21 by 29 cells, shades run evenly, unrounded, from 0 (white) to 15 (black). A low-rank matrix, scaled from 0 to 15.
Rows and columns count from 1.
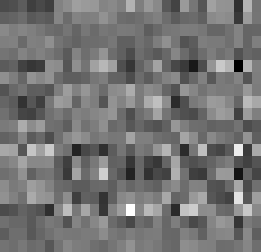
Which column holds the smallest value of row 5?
12
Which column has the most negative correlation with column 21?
6
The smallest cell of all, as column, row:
15, 18
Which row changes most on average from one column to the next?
13
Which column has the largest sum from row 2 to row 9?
27
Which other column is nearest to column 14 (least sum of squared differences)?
16
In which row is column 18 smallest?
9
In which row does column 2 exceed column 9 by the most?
1
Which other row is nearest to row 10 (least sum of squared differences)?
2
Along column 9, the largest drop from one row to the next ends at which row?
14
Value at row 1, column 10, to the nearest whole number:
6
